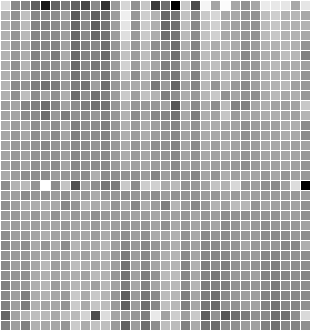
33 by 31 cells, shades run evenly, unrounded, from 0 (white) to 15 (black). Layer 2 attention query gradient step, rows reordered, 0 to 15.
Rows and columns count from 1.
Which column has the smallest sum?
13
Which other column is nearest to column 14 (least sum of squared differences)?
12
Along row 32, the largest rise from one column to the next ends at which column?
10
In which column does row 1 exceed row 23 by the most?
18
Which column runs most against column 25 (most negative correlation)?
7
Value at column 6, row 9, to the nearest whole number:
8
